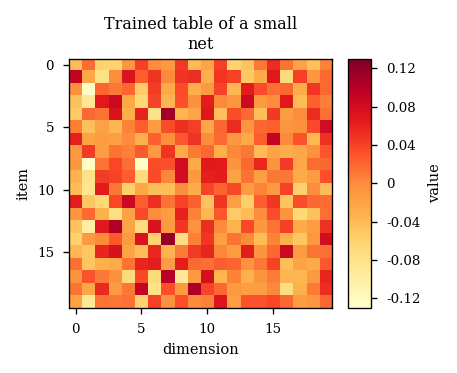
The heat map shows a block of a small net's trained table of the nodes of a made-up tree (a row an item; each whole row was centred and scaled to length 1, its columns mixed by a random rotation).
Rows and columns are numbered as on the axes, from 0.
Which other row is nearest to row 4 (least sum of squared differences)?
14
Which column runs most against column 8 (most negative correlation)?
7
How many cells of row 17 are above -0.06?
17
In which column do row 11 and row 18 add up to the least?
16
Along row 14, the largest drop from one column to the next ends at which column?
8
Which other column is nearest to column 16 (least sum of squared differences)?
13
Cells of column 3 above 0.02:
8
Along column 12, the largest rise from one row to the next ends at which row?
1
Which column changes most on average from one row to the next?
5
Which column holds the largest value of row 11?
4
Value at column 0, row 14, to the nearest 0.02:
-0.06
